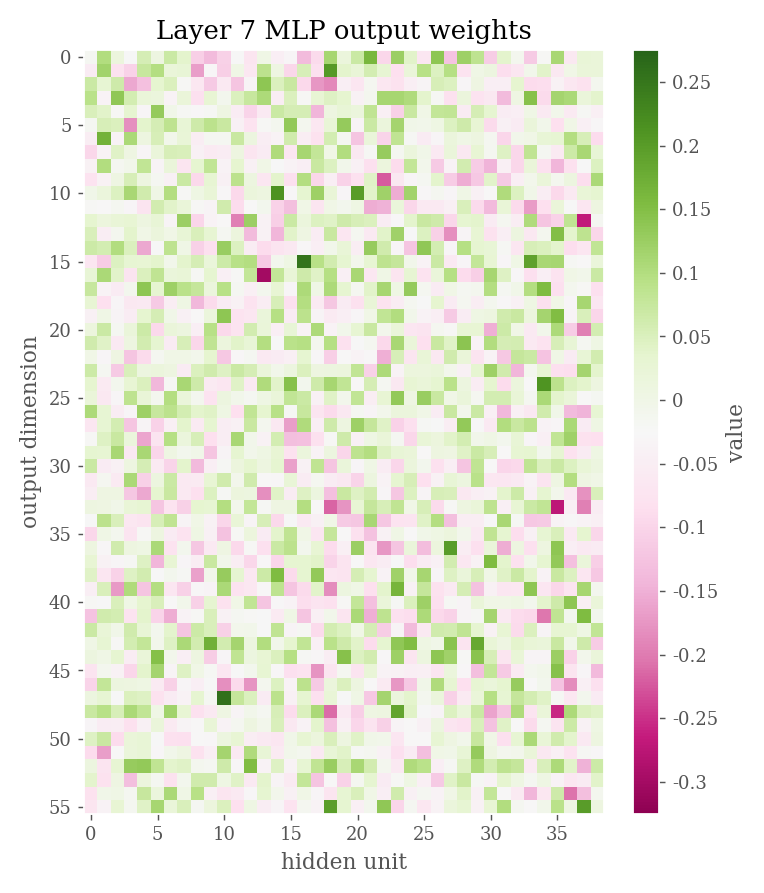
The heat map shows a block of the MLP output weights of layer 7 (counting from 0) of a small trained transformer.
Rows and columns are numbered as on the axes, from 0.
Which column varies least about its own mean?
7
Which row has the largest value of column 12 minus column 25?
51
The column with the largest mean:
16
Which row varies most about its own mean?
48
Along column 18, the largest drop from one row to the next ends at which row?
2
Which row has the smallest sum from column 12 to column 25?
11
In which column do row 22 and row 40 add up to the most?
25
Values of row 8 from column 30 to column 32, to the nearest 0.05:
-0.15 -0.05 -0.1
